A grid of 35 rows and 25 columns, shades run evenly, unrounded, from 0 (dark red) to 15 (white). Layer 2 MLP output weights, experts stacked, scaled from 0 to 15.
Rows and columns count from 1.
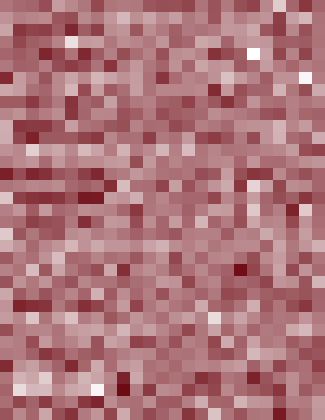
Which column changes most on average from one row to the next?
8
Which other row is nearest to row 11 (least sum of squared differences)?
20
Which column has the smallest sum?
4
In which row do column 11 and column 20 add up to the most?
5
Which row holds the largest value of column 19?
34
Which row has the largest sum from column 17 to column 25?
7
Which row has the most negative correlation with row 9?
27
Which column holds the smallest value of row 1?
24
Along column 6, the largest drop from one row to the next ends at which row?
9
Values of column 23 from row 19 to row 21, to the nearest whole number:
4 6 7
